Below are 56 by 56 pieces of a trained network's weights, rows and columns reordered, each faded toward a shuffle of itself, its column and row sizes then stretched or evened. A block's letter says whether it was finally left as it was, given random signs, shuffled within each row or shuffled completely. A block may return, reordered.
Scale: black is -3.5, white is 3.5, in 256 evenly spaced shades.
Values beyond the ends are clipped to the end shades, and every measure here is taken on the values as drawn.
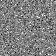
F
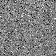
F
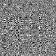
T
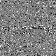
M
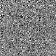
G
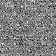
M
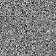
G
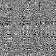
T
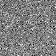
M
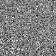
G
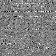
M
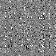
G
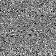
M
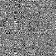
T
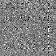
G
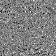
M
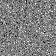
F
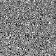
G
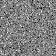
F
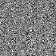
G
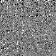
G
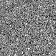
F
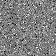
F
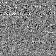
M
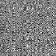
T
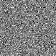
M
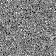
F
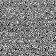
M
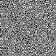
T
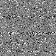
M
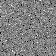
F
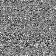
M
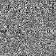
G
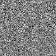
G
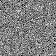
F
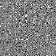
G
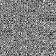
T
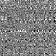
T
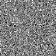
G
